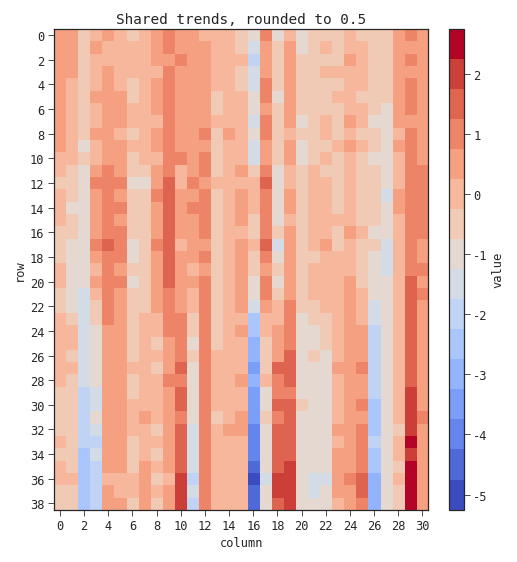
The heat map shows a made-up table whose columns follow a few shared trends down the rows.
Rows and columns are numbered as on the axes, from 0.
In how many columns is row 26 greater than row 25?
5
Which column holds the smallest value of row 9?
16
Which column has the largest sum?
29
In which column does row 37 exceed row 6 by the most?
18
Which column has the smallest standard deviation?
14
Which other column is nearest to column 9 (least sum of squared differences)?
4
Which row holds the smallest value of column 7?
12
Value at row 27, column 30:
0.5
